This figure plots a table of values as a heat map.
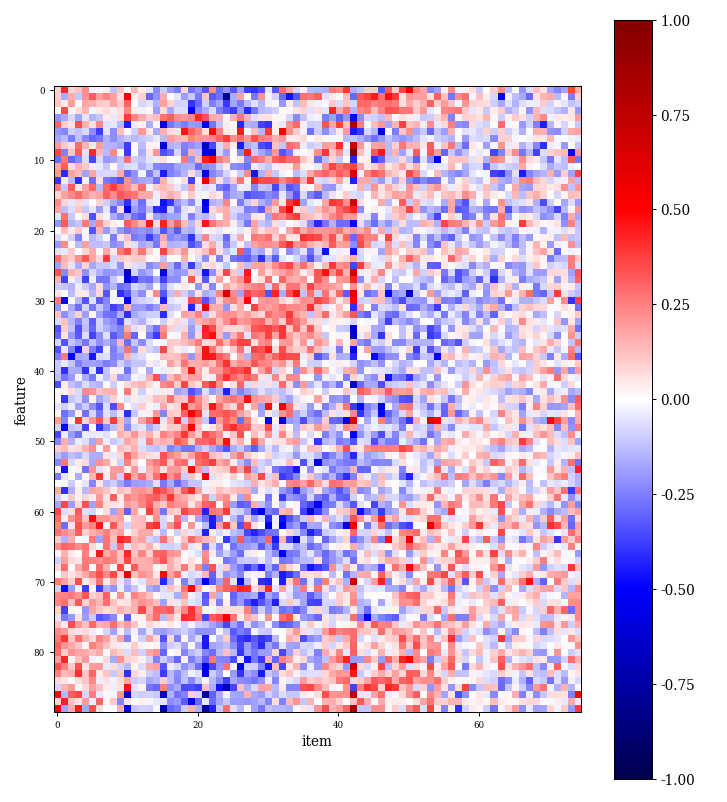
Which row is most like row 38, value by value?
10
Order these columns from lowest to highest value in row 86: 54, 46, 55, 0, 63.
55, 63, 54, 46, 0
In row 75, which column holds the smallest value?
44
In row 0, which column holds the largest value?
50
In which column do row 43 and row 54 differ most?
19
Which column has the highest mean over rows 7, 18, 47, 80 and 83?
42
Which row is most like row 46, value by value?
75
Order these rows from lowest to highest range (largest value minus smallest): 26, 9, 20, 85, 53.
20, 53, 85, 26, 9
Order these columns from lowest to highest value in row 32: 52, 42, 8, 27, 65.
8, 52, 65, 27, 42
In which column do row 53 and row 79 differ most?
21
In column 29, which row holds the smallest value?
60
